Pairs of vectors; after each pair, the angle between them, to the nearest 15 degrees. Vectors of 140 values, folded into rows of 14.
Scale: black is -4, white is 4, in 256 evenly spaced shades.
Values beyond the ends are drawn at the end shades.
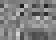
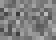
120 degrees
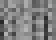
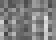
165 degrees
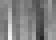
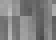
45 degrees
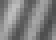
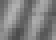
15 degrees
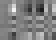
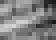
105 degrees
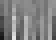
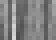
60 degrees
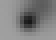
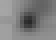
15 degrees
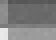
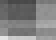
60 degrees
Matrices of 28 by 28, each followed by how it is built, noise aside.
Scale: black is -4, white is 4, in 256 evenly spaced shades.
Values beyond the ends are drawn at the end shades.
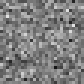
blocks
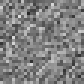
Hankel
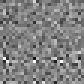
low rank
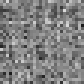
blocks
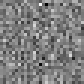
low rank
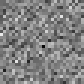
Hankel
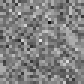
Toeplitz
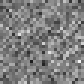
Hankel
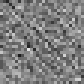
Toeplitz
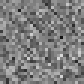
Toeplitz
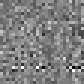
low rank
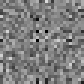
low rank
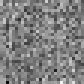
blocks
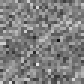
Hankel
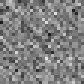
Toeplitz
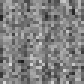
blocks
